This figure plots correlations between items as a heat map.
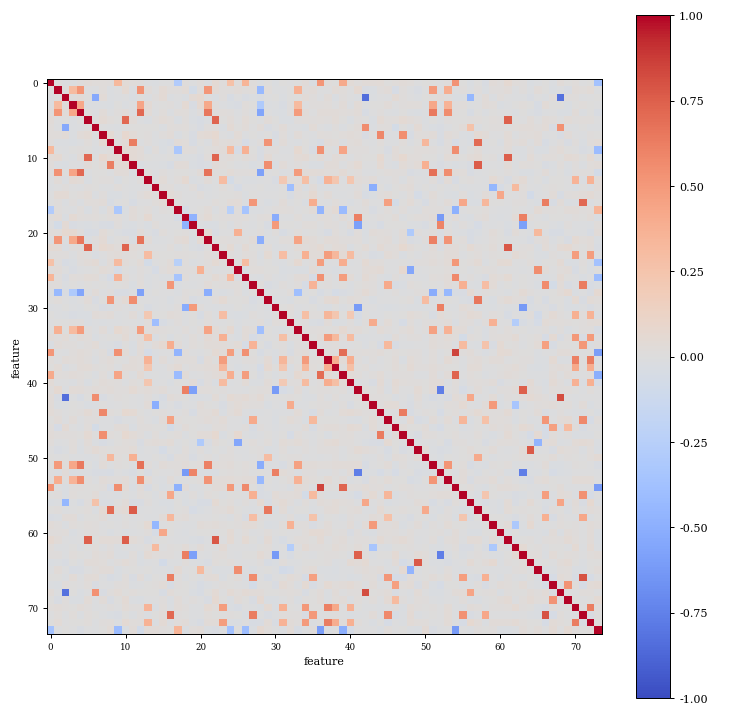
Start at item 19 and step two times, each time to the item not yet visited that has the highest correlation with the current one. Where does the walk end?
30
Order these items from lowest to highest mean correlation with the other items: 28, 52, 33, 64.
28, 52, 64, 33
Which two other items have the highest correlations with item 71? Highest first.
66, 16
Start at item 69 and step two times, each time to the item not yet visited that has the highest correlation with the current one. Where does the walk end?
46
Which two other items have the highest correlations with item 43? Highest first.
59, 32
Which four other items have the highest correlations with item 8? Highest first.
57, 11, 29, 50
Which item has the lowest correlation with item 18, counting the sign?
52
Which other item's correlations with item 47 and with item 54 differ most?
36
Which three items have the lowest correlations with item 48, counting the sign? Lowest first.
25, 65, 20
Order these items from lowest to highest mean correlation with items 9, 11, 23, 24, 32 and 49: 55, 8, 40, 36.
55, 40, 8, 36
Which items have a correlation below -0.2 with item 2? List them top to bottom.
6, 42, 56, 68
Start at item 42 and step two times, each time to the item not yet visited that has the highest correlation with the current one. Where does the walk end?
6
